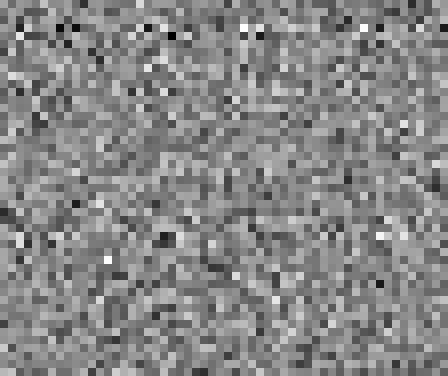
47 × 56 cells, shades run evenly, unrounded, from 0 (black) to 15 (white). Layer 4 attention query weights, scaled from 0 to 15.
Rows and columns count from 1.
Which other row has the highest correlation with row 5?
30
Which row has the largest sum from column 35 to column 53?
12
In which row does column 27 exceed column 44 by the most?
31
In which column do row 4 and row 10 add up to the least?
19
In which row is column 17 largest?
5
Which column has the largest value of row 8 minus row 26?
20
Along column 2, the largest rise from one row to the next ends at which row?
10
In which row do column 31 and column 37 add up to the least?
9
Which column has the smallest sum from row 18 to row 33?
26
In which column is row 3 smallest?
44
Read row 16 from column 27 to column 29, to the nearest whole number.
7 8 9
